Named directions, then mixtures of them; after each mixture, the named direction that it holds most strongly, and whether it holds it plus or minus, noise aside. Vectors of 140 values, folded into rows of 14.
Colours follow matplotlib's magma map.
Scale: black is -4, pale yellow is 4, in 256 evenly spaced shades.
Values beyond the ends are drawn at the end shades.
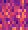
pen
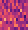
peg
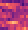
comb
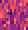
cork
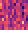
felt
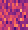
peg, plus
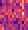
felt, minus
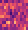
cork, plus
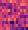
comb, minus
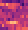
comb, plus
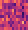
felt, plus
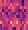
pen, minus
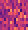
peg, minus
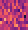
peg, plus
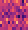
pen, minus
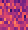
peg, plus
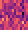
felt, plus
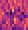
cork, plus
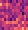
felt, plus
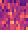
cork, minus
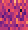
peg, minus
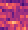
comb, plus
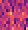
cork, minus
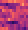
comb, minus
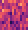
cork, plus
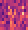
cork, minus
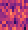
cork, minus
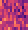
peg, plus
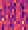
felt, plus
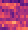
comb, plus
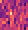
cork, minus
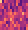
cork, minus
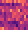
comb, minus
